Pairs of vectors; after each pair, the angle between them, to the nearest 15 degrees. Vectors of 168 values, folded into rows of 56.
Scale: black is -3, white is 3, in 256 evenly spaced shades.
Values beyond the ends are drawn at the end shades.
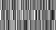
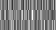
45 degrees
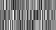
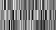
150 degrees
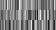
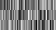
135 degrees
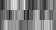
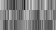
150 degrees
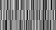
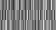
165 degrees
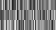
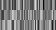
60 degrees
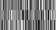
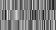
75 degrees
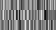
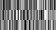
165 degrees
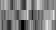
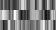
105 degrees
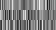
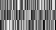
75 degrees
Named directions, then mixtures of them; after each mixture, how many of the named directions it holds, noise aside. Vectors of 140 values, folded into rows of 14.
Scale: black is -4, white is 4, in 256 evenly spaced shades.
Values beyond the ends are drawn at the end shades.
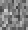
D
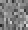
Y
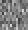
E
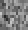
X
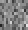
one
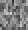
three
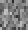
two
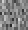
two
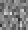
four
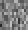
three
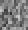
one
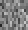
three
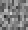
two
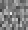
three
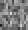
three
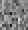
three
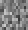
two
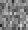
three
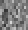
two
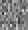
one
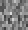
four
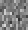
two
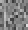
two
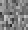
four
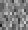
four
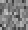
two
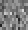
four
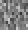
four
